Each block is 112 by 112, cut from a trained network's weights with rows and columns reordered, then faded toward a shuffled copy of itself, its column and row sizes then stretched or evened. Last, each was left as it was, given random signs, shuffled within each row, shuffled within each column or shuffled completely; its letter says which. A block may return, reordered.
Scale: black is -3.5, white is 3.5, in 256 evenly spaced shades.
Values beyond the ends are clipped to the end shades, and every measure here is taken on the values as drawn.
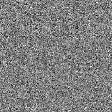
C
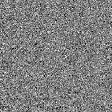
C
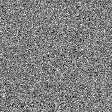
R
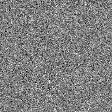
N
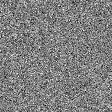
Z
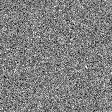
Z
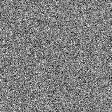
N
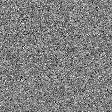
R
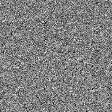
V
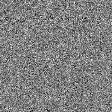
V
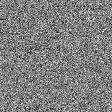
R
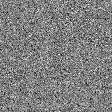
R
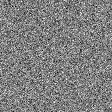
Z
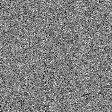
N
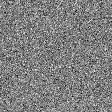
Z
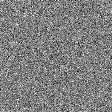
R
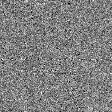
V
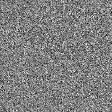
V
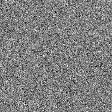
V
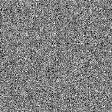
C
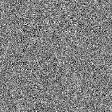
C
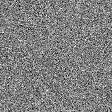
Z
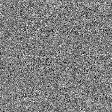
V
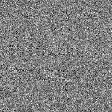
C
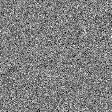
N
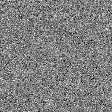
R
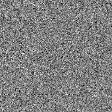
V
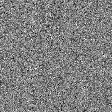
N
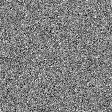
Z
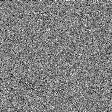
R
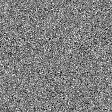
R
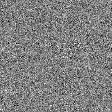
V
